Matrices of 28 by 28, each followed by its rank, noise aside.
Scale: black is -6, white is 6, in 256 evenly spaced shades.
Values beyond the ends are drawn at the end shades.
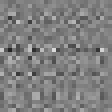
three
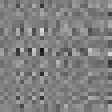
two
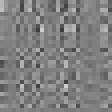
two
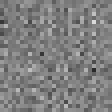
four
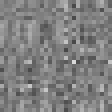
four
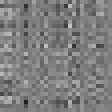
three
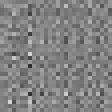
four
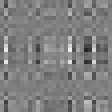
one
